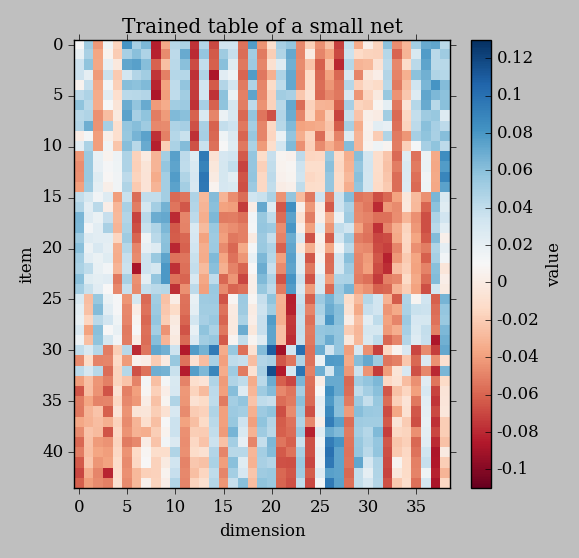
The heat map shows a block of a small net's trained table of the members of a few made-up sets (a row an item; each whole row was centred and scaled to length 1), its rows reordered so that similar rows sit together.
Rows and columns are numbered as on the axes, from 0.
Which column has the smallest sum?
24
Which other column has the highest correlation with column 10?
16
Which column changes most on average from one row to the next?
31
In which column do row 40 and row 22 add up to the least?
32
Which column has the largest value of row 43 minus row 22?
26
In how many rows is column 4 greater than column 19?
15
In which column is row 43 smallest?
37
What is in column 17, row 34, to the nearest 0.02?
0.02
